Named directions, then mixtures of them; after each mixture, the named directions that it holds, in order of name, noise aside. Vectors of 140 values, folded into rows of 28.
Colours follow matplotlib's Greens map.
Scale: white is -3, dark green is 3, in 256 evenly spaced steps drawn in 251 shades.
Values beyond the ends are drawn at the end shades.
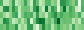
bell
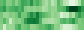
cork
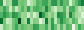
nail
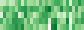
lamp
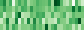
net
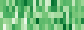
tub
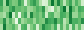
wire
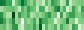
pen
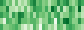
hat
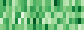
net.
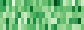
net.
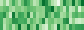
net, wire.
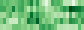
cork, tub, wire.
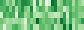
tub.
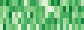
wire.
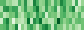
bell, net.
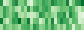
nail.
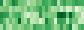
cork, lamp, nail.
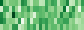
bell, nail, pen.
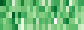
hat, pen.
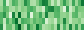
wire.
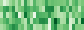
bell, lamp.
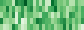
pen, tub.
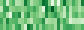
bell, wire.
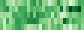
cork, hat, lamp.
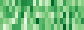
tub.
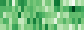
cork, net, pen.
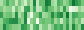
cork, tub.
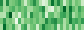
wire.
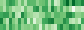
cork, hat, net.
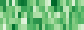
net, pen, tub.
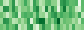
bell.
